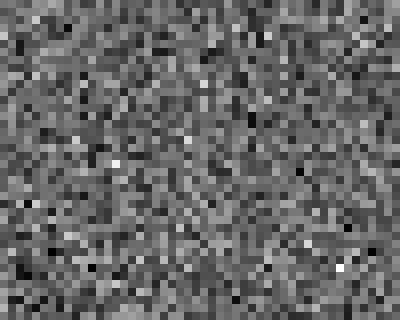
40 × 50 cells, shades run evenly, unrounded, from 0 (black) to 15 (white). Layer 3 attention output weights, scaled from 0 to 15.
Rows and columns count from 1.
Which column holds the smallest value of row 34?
12
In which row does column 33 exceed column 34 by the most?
34
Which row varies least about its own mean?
17
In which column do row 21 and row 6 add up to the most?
46
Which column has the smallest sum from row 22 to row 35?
4
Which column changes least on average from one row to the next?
35
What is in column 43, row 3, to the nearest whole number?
10
